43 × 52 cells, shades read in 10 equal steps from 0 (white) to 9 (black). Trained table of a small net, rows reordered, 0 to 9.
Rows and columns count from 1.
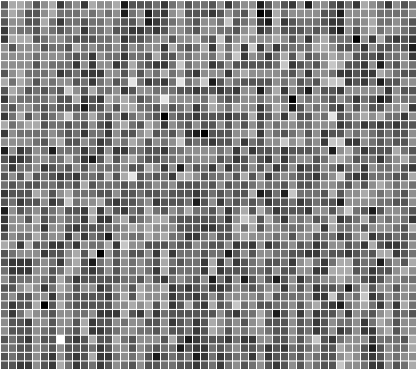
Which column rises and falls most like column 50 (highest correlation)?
44
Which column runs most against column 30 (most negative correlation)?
9
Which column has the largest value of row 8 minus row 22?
48
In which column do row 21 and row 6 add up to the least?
17
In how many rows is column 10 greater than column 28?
16
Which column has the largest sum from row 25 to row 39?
13
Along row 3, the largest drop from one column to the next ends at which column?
35
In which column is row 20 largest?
23
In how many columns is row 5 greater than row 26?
21
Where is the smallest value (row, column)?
40, 8
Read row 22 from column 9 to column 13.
5 6 3 6 5
